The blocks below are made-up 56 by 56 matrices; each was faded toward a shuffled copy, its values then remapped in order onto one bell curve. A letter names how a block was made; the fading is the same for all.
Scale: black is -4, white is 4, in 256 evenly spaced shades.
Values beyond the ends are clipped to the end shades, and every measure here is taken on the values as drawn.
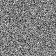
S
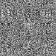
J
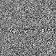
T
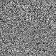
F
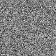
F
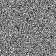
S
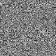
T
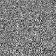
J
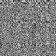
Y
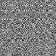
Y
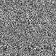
F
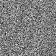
S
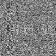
J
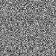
J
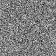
S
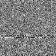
T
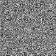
T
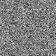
T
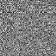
J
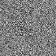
J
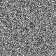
S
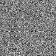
T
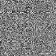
J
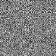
J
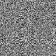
J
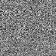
T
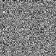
J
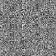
J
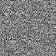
J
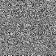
T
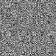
Y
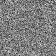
S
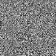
T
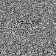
F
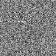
T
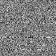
T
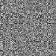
J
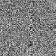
J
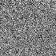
F
